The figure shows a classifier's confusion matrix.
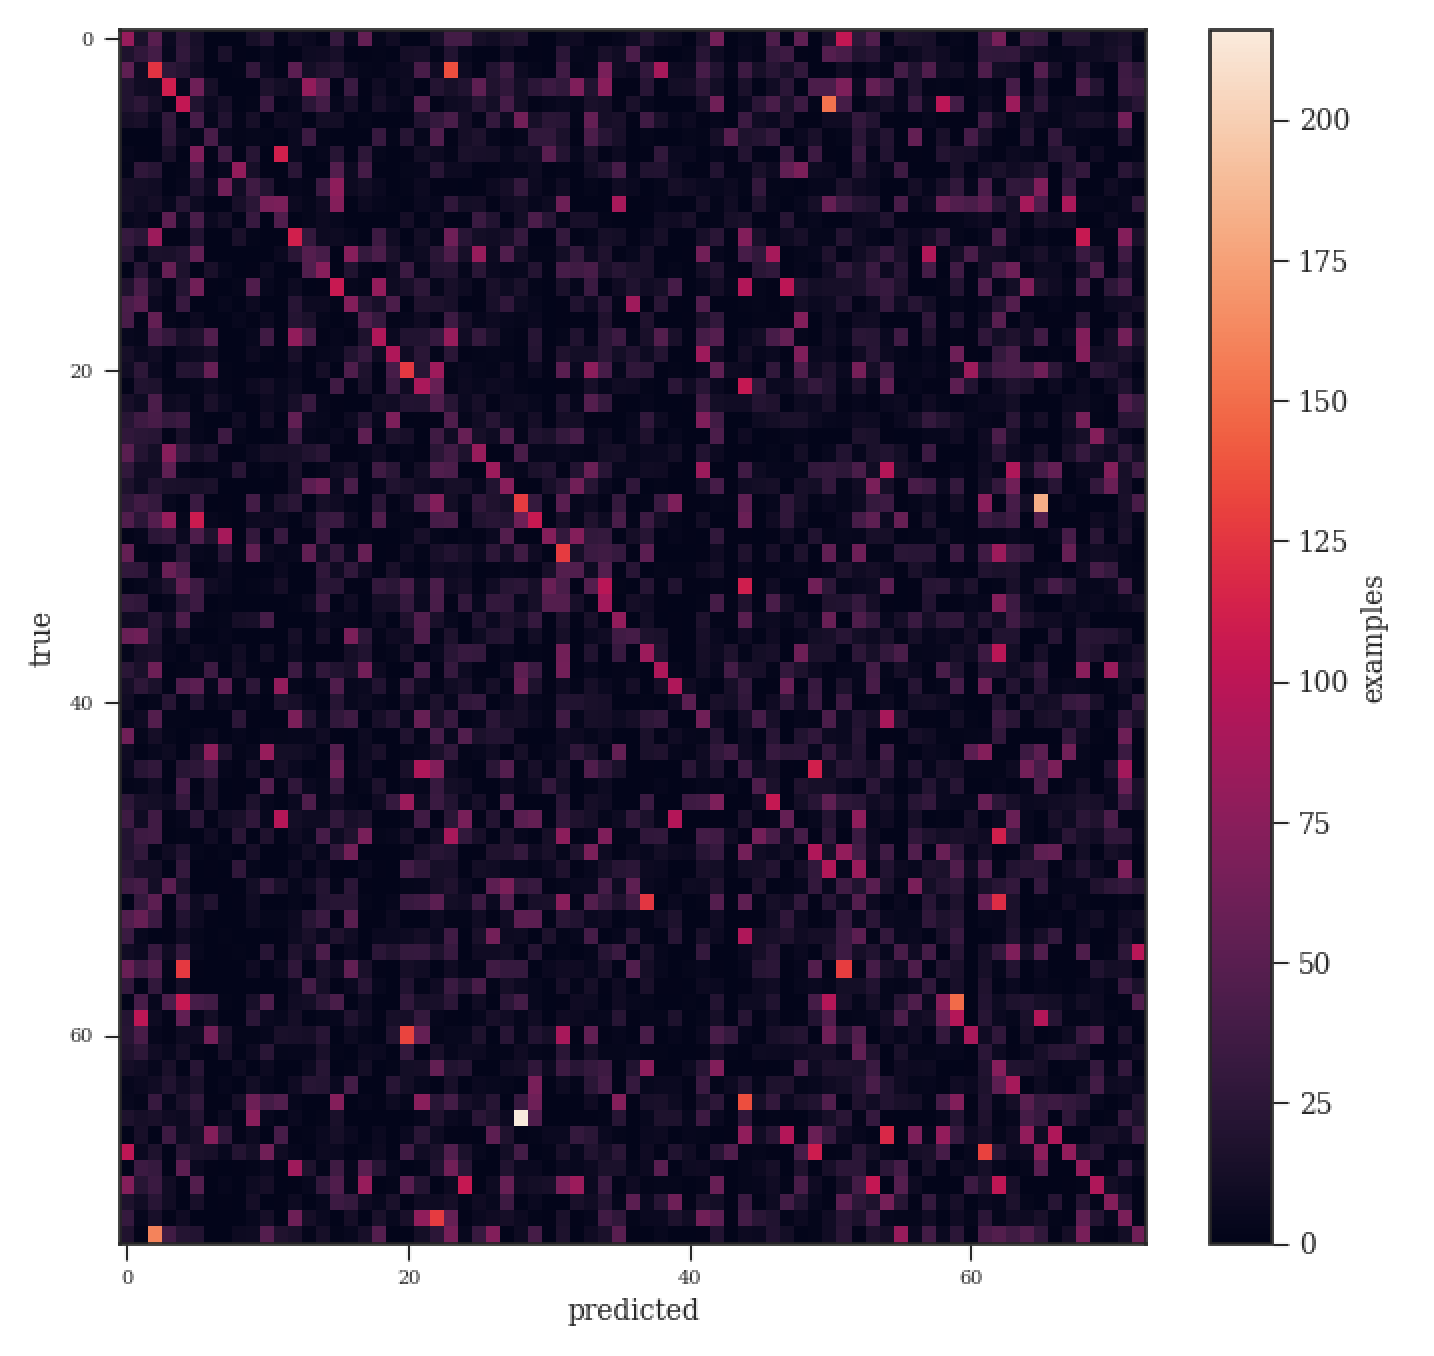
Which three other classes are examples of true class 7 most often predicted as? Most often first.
11, 5, 30
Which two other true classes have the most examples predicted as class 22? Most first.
71, 20
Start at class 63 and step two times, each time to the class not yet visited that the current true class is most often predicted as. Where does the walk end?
5
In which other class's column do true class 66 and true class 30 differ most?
54
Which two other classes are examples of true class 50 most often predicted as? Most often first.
52, 71
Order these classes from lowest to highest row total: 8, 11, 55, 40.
11, 40, 8, 55
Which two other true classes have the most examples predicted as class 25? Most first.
13, 3
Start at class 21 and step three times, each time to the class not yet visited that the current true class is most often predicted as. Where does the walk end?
51
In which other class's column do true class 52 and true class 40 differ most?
37
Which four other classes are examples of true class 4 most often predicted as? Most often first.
50, 58, 63, 42
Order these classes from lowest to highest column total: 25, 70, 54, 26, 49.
70, 25, 26, 49, 54
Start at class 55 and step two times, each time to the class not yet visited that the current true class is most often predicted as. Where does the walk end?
2
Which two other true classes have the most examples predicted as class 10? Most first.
43, 67
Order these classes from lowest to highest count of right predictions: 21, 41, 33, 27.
33, 41, 27, 21
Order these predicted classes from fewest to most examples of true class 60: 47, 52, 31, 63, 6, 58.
63, 47, 58, 52, 6, 31
